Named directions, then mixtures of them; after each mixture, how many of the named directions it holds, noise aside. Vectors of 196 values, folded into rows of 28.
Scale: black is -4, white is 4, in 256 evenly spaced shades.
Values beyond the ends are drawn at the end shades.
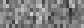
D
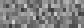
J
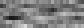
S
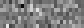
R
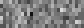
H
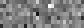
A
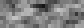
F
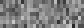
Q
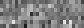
three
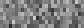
one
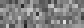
three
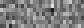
four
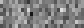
one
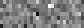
one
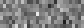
three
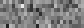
one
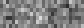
two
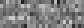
two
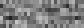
three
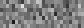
three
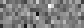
one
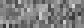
four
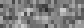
three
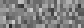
two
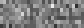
four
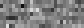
two
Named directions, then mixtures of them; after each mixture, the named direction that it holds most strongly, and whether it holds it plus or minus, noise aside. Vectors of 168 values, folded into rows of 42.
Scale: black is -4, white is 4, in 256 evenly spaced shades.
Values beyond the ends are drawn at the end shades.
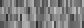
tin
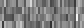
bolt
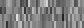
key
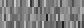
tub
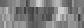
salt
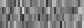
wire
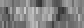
salt, minus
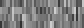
tin, plus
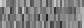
wire, plus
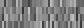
bolt, minus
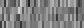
bolt, minus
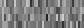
tub, plus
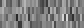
key, minus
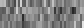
wire, plus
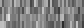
tub, plus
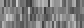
bolt, minus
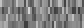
tin, minus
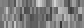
salt, plus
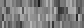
salt, minus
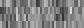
key, plus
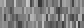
tub, plus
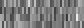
bolt, plus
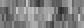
salt, minus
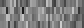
wire, minus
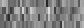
wire, plus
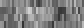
salt, minus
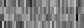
bolt, minus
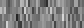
key, minus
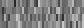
tub, minus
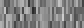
key, minus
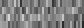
wire, minus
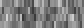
tin, minus
